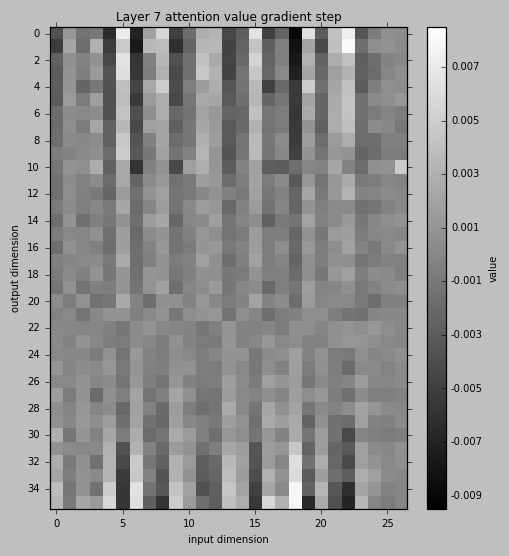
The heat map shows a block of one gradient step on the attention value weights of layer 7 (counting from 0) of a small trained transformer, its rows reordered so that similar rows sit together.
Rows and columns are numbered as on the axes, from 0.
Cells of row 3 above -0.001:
15
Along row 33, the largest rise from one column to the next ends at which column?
6
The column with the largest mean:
5
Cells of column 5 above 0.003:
10
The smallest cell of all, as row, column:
0, 18
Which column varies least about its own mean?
25
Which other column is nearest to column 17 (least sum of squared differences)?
2
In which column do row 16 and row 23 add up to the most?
22
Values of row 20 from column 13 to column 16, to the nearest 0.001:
-0.001 0 0.002 0
